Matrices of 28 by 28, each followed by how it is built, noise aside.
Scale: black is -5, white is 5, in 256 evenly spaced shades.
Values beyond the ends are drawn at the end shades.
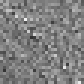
banded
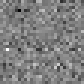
uneven rows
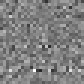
uneven rows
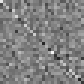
diagonal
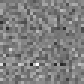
uneven rows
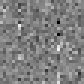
uneven columns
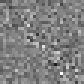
banded
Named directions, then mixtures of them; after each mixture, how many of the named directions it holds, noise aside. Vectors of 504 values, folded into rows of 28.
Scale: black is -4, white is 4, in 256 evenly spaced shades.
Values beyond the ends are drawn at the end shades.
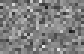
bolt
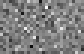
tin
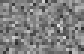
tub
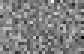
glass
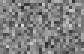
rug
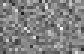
two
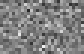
three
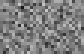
two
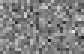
three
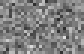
three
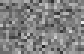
two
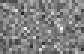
three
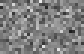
one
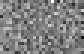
one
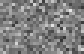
three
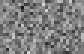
two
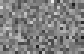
one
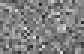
four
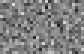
four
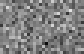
three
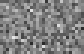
three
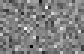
one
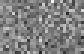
two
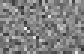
four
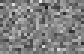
one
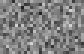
one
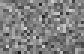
four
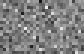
one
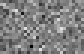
two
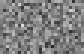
one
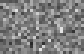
three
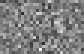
four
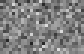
two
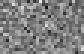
four
